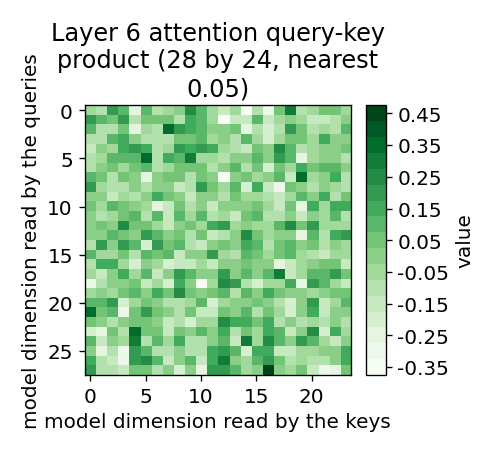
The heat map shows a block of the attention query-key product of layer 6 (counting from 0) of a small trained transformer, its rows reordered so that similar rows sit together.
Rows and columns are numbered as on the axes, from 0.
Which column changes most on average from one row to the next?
5
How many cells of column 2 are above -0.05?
16
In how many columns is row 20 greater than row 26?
8
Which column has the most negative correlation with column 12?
10
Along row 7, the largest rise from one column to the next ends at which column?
19
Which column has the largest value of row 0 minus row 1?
18
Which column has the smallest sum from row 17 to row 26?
3
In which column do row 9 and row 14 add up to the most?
6
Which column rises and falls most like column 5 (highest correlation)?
9
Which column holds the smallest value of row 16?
17
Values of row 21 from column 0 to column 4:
0.35 0.05 0.1 -0.3 0.05
